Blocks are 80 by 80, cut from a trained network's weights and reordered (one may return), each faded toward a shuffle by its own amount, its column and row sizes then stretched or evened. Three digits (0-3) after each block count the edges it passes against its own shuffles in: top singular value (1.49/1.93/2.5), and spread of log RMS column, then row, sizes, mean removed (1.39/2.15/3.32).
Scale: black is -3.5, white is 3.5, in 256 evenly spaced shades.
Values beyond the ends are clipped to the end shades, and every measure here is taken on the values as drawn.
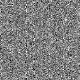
0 2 0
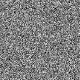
0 1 1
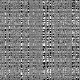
3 3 0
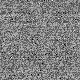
0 0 1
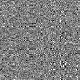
2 1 2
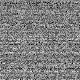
1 0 2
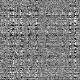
2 3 1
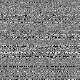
1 1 3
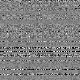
1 1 3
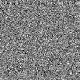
1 0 1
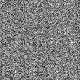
1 1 1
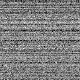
3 1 2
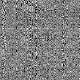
0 3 1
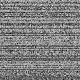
3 0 1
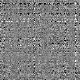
1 2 2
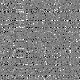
2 1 2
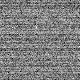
2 1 0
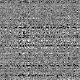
2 2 2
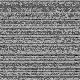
3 0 1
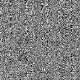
0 2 0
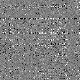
2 2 2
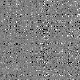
0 2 2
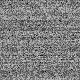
1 0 0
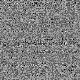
0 1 2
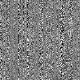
0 3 0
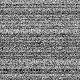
3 1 1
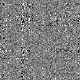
0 2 2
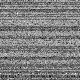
3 0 1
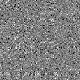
2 0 1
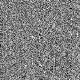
0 1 0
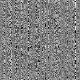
0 3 0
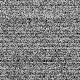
2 1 0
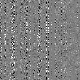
2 3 0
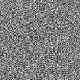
2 1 0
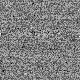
0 0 1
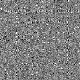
1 1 1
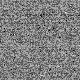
0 1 1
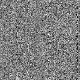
0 2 0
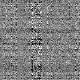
2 3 0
